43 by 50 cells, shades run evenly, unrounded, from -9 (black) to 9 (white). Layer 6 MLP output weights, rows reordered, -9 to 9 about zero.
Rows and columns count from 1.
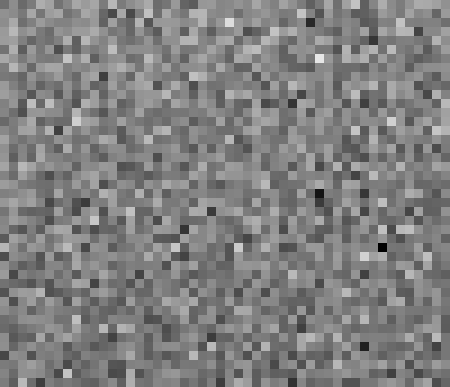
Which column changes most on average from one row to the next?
41
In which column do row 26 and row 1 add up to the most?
43
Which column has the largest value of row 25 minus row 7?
11
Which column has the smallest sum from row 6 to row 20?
38
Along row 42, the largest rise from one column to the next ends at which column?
8
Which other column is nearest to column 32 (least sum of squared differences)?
48
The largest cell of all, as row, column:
7, 36
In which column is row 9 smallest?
12
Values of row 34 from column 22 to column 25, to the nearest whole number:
3 -2 -1 -1
